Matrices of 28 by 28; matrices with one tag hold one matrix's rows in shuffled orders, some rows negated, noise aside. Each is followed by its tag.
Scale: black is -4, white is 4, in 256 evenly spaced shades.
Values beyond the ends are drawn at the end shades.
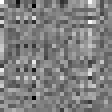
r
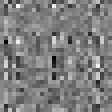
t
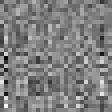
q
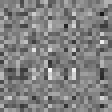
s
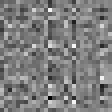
s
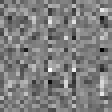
s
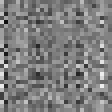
q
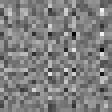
s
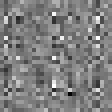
t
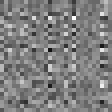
s
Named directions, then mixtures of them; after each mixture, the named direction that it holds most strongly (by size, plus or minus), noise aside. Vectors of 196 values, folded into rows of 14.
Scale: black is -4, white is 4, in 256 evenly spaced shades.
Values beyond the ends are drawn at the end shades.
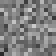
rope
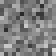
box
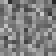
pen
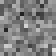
box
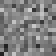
rope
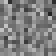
pen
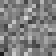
rope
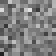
pen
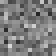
box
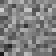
box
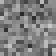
box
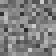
rope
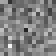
pen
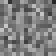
pen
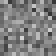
pen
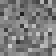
box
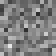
box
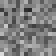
rope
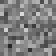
box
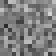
pen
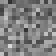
pen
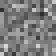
rope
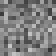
pen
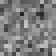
box
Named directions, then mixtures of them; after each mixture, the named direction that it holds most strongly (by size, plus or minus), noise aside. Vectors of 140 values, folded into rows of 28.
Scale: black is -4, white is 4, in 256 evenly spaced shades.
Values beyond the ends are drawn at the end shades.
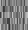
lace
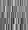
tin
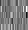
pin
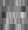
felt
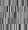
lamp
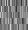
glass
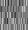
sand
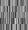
tin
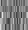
lace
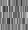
lace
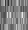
felt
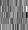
pin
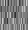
sand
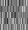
sand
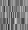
tin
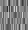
lamp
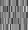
lamp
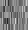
lace
